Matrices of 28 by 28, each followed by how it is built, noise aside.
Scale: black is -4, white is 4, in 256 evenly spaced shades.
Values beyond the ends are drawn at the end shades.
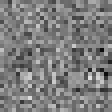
low rank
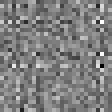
low rank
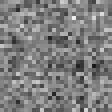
blocks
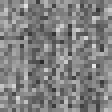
blocks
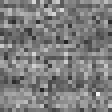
blocks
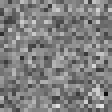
low rank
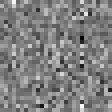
uneven columns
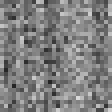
blocks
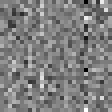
uneven columns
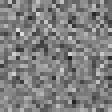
blocks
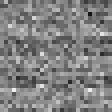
blocks
